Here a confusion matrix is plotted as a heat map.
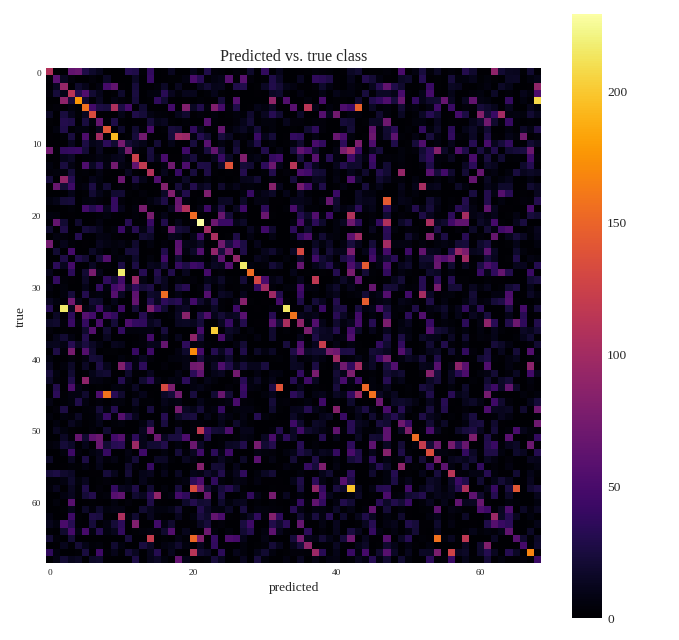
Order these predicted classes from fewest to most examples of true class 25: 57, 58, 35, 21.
21, 58, 57, 35
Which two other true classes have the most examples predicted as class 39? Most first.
18, 20
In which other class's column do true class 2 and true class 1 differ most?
68
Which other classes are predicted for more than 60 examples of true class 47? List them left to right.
18, 40, 68
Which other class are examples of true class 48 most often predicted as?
10
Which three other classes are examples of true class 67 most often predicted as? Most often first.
56, 20, 37
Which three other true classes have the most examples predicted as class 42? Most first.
58, 20, 11
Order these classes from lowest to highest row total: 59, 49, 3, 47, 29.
49, 3, 47, 29, 59
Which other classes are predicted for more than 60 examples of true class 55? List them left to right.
21, 38, 49
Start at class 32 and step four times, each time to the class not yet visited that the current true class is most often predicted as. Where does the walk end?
12
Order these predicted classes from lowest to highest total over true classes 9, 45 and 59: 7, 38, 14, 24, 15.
14, 38, 15, 24, 7
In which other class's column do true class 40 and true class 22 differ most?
17
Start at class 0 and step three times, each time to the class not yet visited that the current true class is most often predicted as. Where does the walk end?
43
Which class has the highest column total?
47
